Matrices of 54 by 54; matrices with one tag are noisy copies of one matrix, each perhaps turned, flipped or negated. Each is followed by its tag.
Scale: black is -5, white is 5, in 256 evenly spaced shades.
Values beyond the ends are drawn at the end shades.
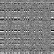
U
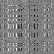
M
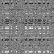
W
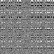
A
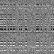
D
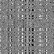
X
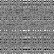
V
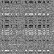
W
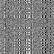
D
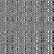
A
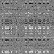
W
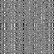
V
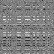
M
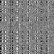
A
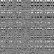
A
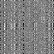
V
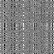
V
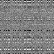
V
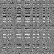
M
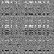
W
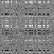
W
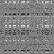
W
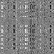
W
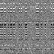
D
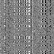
D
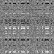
W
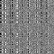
A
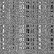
W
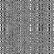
V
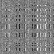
M
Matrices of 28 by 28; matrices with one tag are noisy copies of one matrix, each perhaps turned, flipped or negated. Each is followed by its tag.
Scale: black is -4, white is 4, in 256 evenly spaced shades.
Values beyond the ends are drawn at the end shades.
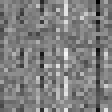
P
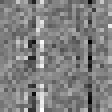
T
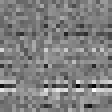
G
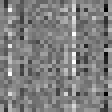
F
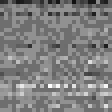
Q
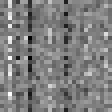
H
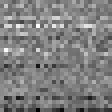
Q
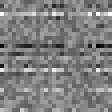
P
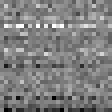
Q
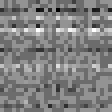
H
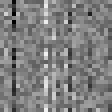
P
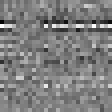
G
